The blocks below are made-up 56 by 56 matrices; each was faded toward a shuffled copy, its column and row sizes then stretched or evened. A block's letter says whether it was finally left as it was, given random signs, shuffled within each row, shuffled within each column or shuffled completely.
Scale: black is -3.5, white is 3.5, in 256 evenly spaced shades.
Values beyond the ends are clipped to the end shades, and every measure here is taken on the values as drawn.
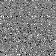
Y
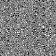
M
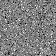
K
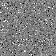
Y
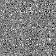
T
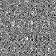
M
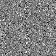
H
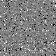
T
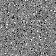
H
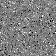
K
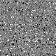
Y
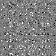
M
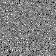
Y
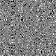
M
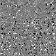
T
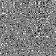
M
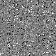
T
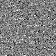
Y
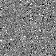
H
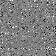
T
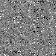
T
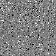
T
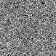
Y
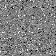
Y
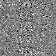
T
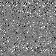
Y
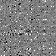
M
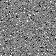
K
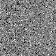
H
